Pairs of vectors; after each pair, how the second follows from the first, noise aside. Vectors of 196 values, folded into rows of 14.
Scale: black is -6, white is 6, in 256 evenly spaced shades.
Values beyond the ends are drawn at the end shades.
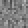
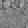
reversed, partly zeroed.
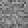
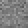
shrunk.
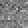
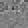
wrapped around, negated, partly zeroed.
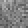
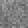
shrunk.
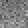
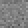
wrapped around, negated, shrunk.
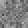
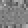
reversed, partly zeroed.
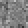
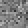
wrapped around.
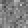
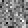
reversed, negated, scaled up.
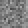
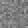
wrapped around, negated, shrunk.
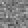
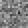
wrapped around.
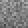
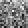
reversed, negated, scaled up.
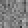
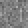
wrapped around, negated, shrunk.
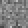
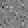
wrapped around, negated, partly zeroed.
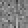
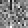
reversed, negated, scaled up.
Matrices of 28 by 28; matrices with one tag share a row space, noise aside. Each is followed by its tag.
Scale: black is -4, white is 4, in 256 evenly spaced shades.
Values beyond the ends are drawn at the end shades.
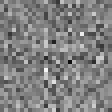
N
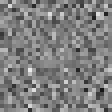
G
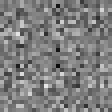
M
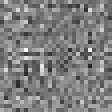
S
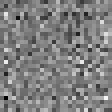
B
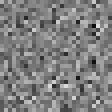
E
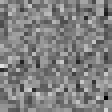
G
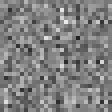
M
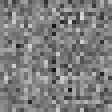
N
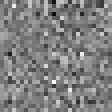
N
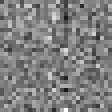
E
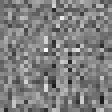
N
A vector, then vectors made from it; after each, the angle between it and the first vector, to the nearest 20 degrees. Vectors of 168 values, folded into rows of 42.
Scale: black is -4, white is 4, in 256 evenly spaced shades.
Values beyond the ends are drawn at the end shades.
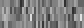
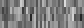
160 degrees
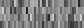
40 degrees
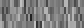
140 degrees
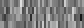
160 degrees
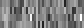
20 degrees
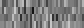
120 degrees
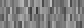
100 degrees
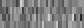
140 degrees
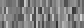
40 degrees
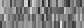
60 degrees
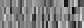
40 degrees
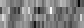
60 degrees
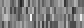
20 degrees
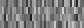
120 degrees
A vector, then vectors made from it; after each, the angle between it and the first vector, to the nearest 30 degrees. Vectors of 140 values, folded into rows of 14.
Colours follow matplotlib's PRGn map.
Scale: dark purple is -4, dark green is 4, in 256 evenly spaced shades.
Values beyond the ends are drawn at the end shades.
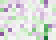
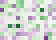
120 degrees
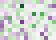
120 degrees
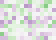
120 degrees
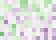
120 degrees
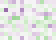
60 degrees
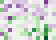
30 degrees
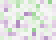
90 degrees
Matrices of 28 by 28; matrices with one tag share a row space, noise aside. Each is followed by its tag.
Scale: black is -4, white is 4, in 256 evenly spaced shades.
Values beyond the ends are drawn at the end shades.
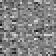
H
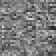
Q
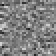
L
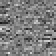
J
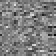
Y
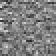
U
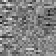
U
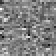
L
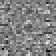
J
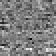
J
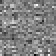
H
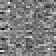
J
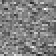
Y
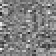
L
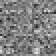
H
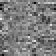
L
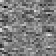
U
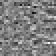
Y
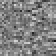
Y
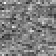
Q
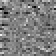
L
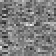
U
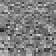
J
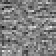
Q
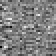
U
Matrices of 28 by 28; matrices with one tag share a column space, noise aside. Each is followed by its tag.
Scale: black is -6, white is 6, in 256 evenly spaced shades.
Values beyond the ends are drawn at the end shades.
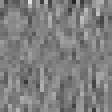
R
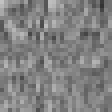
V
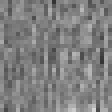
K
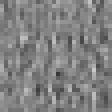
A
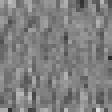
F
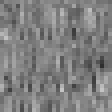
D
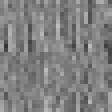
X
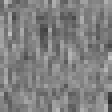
X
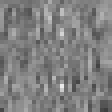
D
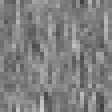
X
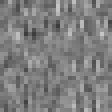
V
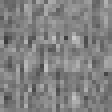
A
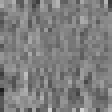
F
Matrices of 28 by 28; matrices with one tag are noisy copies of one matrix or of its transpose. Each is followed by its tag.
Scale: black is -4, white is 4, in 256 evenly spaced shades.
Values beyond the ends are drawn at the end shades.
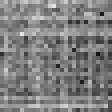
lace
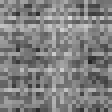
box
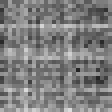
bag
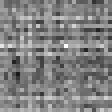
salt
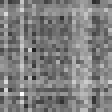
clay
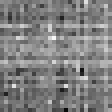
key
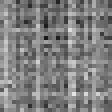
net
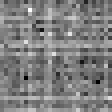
salt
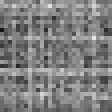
net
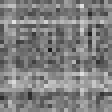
clay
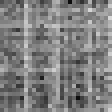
bag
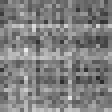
bag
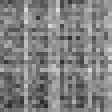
bag
